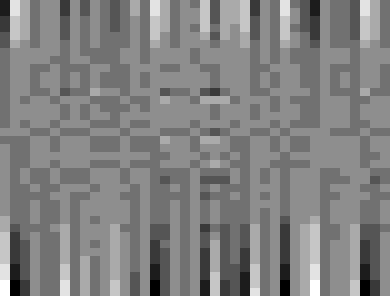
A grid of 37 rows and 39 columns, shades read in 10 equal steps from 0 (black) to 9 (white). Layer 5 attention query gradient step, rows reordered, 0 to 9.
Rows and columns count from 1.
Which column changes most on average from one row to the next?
22
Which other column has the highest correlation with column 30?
20
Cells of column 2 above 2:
29
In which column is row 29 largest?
32
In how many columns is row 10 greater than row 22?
14
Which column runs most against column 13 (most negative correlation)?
6
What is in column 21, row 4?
7
